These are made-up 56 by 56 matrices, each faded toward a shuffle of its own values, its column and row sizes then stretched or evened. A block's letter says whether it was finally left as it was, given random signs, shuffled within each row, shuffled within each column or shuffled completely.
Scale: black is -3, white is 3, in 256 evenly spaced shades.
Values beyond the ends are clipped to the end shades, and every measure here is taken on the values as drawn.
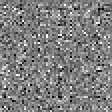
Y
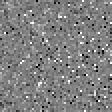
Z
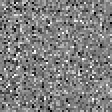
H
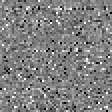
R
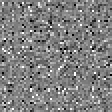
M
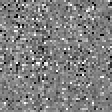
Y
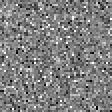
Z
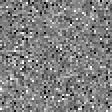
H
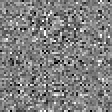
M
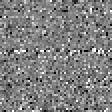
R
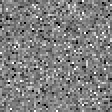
Z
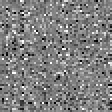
M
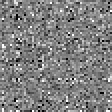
Y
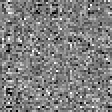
M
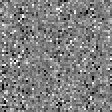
H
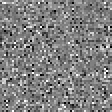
Y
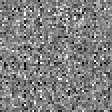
Y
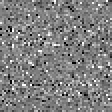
R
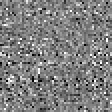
Y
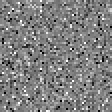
Z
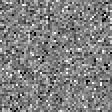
Z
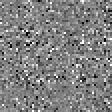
Y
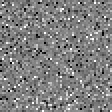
Z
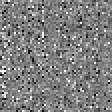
H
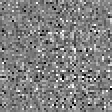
Y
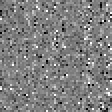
H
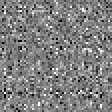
M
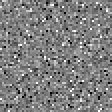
Z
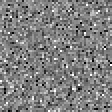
Z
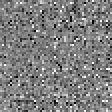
Y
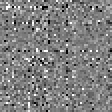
M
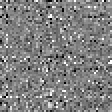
M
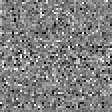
R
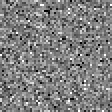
Z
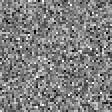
Z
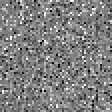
H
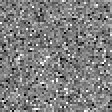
Z
